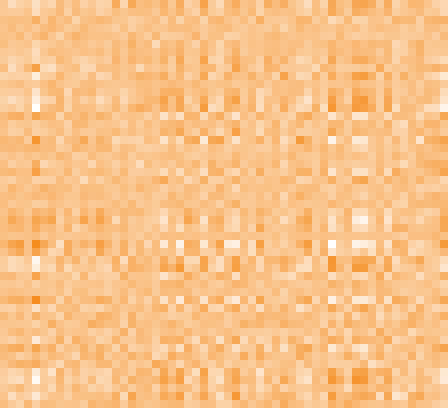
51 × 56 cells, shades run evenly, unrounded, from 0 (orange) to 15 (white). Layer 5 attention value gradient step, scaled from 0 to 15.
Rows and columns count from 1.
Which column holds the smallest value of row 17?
30
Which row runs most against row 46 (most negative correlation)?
6
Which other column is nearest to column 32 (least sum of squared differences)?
40
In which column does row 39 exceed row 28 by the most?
5
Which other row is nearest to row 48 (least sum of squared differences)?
34
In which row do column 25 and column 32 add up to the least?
18
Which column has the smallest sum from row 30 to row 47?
13
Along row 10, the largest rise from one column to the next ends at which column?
27
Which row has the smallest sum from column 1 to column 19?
31
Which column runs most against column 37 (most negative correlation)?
24
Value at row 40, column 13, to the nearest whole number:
5
